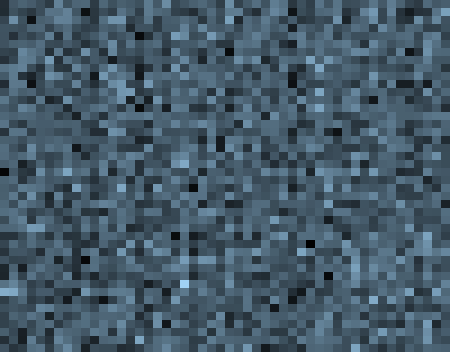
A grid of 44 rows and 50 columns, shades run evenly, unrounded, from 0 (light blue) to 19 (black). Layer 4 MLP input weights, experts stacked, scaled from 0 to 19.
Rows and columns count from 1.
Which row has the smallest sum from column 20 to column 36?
5
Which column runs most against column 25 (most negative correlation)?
26
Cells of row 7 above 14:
8
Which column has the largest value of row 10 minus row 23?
16
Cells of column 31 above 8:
38
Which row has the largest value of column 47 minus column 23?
33
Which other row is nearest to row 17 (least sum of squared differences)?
11
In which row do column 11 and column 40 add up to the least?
34
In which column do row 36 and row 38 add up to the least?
21
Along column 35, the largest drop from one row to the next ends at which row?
32
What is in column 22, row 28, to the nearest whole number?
10
